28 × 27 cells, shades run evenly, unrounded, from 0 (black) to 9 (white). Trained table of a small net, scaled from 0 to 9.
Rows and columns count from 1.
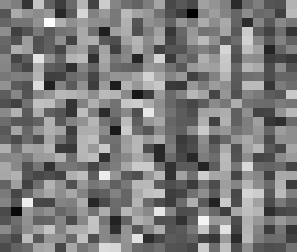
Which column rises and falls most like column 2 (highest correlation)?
27
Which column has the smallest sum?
25
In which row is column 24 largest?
22
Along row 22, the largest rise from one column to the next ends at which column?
23
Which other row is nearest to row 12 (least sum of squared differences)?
16
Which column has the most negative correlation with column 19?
13
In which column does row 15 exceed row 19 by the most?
19
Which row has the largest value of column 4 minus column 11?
10
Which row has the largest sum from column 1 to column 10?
26
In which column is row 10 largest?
4
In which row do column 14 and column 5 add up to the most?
3
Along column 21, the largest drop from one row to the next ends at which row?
24
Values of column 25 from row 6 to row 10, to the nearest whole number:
1 2 3 3 2
